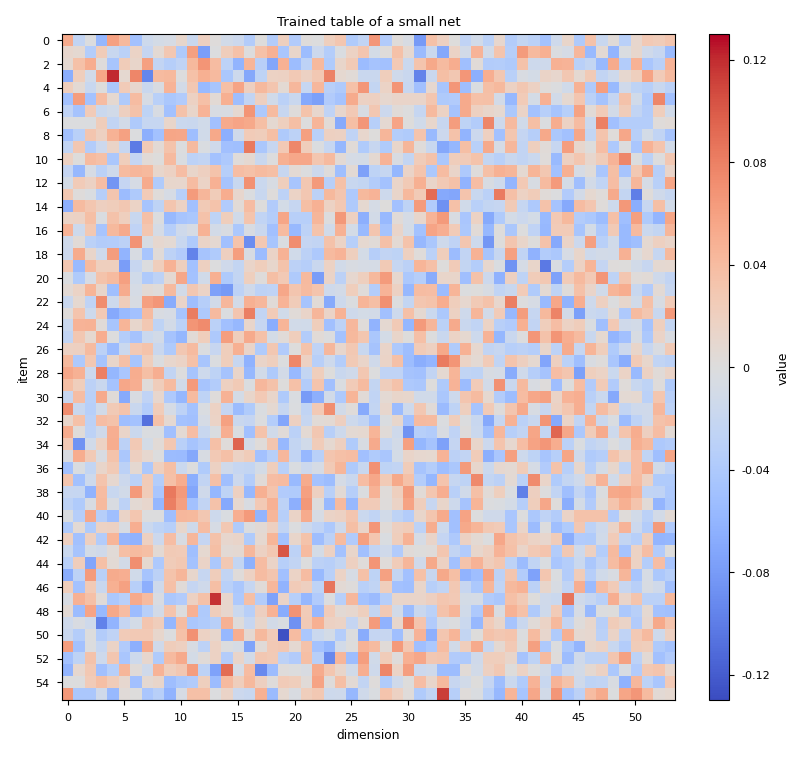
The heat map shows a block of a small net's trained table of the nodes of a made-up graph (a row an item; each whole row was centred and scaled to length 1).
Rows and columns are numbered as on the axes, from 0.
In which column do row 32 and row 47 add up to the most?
13
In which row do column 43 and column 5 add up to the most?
33
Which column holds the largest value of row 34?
15
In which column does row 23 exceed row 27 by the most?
16
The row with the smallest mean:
28
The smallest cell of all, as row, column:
50, 19
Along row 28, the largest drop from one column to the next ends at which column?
4
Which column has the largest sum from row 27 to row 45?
18
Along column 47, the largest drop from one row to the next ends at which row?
5
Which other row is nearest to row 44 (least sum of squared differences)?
41
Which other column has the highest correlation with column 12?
32
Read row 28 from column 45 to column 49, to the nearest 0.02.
-0.08 0.02 0.02 -0.02 0.02
